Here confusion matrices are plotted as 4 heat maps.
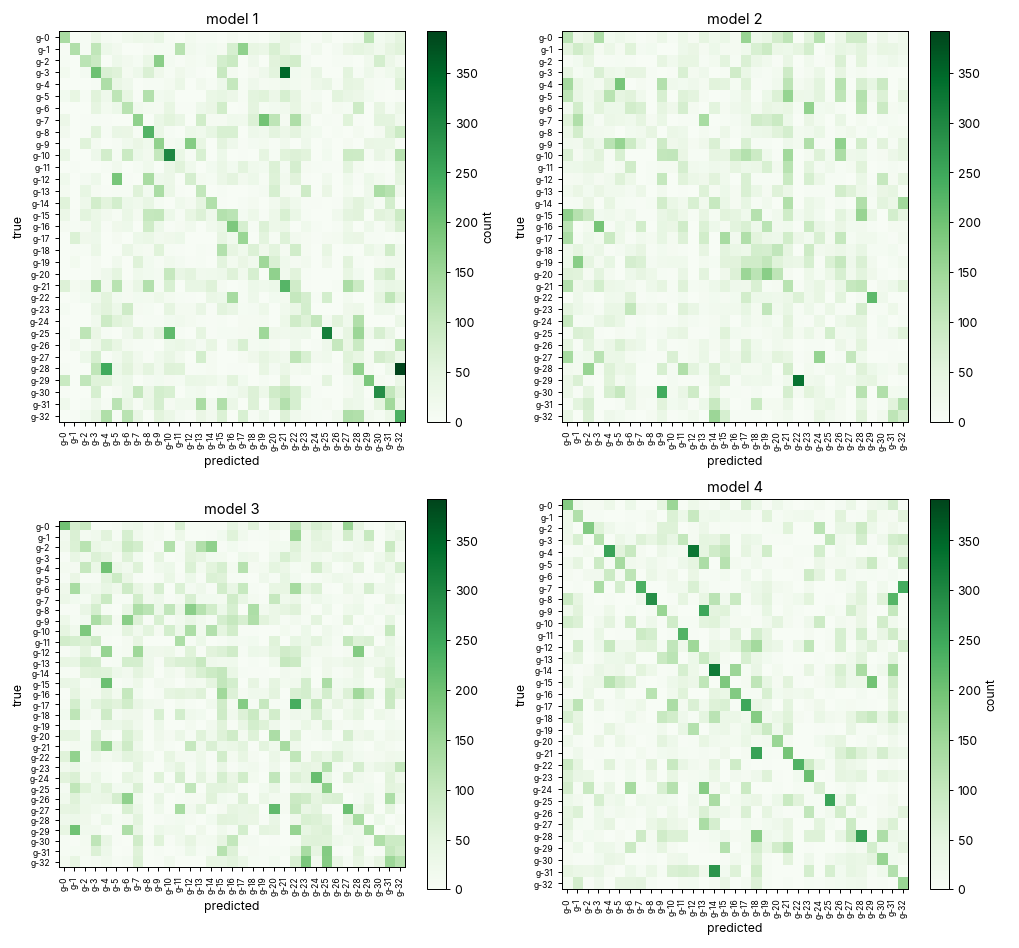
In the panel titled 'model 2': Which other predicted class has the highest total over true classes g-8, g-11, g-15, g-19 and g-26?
g-1
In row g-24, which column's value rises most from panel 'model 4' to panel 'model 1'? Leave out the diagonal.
g-28
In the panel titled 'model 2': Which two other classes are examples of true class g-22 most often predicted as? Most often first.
g-29, g-17
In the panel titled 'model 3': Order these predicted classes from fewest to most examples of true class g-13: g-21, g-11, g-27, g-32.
g-32, g-27, g-11, g-21
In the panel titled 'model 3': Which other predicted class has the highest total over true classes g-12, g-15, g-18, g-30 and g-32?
g-4
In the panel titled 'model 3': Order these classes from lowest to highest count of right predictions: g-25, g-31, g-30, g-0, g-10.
g-10, g-31, g-30, g-25, g-0
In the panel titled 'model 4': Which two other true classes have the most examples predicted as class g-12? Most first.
g-4, g-19
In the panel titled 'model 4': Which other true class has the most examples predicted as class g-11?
g-3
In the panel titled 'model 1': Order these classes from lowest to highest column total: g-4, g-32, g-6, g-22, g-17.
g-17, g-6, g-4, g-22, g-32
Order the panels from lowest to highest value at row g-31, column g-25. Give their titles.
model 1, model 2, model 4, model 3
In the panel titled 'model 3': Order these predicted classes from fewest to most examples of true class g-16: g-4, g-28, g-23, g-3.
g-3, g-4, g-23, g-28
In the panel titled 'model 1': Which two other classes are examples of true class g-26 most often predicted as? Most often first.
g-32, g-28
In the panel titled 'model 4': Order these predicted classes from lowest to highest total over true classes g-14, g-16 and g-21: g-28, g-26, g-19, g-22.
g-22, g-19, g-26, g-28
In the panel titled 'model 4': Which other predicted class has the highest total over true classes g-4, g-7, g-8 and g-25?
g-12
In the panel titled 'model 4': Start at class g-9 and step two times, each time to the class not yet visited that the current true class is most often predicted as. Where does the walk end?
g-10
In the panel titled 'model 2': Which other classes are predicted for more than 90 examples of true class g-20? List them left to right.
g-17, g-18, g-19
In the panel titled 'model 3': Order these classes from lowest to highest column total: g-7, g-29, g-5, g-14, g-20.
g-5, g-29, g-14, g-20, g-7
